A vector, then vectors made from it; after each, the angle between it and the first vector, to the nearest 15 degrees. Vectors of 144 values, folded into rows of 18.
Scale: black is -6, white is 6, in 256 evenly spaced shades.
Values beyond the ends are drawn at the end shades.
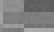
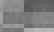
15 degrees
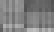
30 degrees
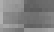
30 degrees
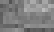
150 degrees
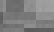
150 degrees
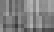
135 degrees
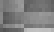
45 degrees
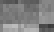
75 degrees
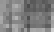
45 degrees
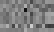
75 degrees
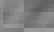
30 degrees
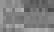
30 degrees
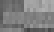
165 degrees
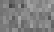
120 degrees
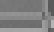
75 degrees
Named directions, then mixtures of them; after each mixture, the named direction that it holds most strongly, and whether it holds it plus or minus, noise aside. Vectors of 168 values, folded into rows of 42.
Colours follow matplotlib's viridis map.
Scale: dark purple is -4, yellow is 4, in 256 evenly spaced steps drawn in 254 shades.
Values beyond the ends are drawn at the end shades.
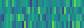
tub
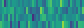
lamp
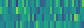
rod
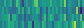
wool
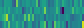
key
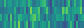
lamp, minus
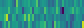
key, plus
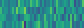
tub, minus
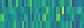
tub, minus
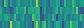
lamp, minus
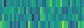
lamp, plus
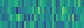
rod, minus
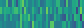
wool, minus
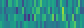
rod, minus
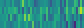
wool, minus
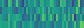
rod, minus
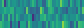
lamp, plus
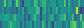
wool, plus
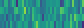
rod, plus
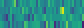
key, minus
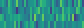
rod, minus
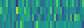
rod, plus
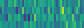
key, minus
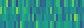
rod, plus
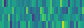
lamp, plus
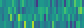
wool, minus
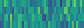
lamp, minus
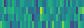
lamp, plus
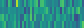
rod, minus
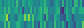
key, plus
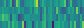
wool, plus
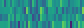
lamp, plus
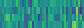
wool, plus
